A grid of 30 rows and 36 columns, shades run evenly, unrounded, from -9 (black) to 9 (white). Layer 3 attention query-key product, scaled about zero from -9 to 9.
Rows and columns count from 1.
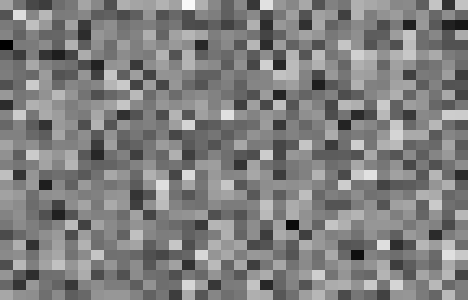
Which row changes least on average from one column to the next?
14
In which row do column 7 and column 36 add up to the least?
3
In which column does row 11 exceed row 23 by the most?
16
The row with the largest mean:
1
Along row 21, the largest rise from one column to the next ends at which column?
34
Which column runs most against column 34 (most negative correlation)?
4
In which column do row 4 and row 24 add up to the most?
32
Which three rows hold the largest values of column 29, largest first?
18, 29, 6
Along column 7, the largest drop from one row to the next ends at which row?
7
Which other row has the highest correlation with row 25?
27
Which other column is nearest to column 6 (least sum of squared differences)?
17
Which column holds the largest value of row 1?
15
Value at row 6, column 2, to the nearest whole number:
-5
